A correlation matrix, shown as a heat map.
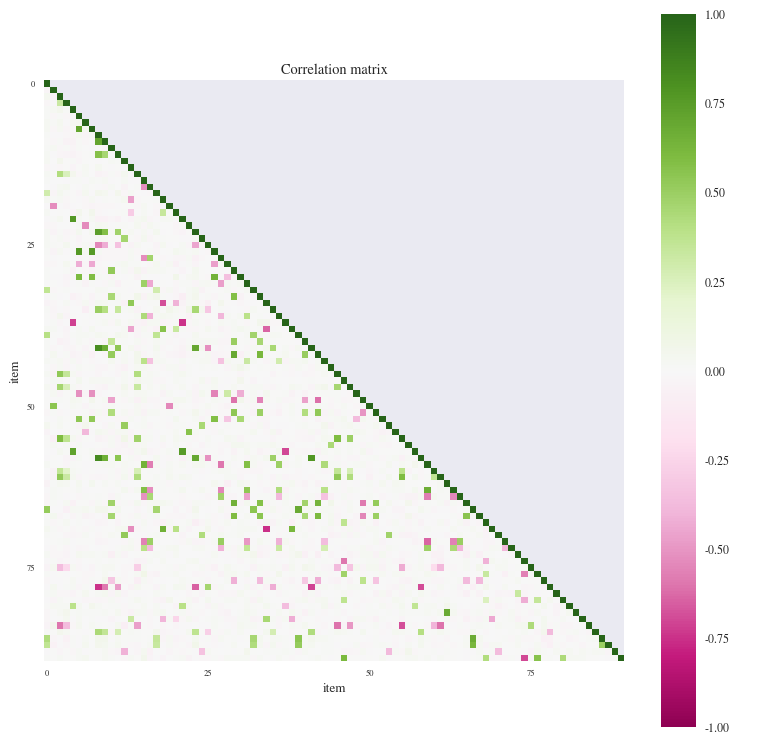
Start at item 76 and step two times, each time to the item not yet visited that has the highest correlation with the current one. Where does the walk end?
46
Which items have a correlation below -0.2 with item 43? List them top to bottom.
16, 27, 64, 71
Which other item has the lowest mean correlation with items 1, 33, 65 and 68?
49
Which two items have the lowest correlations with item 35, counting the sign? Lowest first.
78, 25
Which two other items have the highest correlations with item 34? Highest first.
13, 83
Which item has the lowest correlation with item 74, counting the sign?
89
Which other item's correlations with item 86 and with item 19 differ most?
66
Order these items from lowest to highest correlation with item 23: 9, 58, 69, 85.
69, 85, 9, 58
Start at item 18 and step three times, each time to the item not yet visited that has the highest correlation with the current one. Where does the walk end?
20
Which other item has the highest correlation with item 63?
59
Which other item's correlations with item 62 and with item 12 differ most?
82
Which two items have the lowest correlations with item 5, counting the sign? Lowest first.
48, 28
